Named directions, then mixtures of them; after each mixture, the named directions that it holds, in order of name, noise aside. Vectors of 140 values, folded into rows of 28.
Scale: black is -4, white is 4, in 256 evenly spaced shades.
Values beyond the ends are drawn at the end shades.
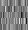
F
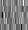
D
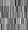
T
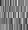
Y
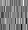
D, F, T.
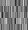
D, T.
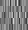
T, Y.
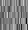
D, F, Y.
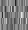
D, F, T.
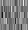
D, T.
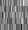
D, Y.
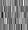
D, T.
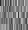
Y.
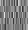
D, T, Y.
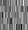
D, Y.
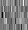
D, T.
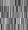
T.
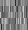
T.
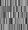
F, T, Y.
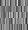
F, T, Y.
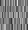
T, Y.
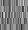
D, T.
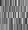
Y.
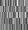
Y.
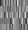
Y.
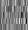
F.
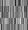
T.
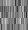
T.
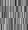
T, Y.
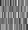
Y.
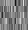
D, T.
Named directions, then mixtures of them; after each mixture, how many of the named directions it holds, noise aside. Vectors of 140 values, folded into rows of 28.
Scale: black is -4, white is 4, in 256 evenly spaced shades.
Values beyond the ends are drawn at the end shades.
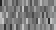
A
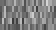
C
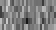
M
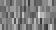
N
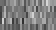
one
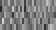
four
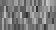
one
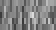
two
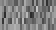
one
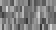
two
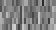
four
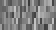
one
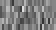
two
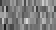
three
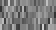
four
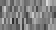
two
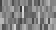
three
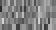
four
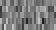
one
